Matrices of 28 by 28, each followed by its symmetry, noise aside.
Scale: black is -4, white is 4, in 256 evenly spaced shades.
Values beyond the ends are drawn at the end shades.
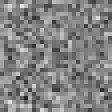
mirrored top to bottom.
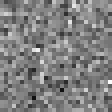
no symmetry.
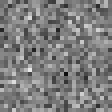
same after a half turn.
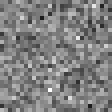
no symmetry.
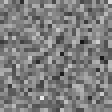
symmetric.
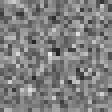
antisymmetric.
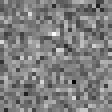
no symmetry.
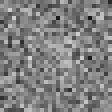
symmetric across the other diagonal.
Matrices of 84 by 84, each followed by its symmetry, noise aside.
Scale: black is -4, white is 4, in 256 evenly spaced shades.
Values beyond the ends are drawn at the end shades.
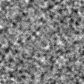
symmetric.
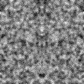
mirrored left to right.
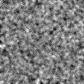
symmetric across the other diagonal.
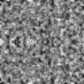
mirrored top to bottom.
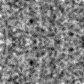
mirrored top to bottom.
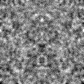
mirrored left to right.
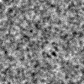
symmetric.
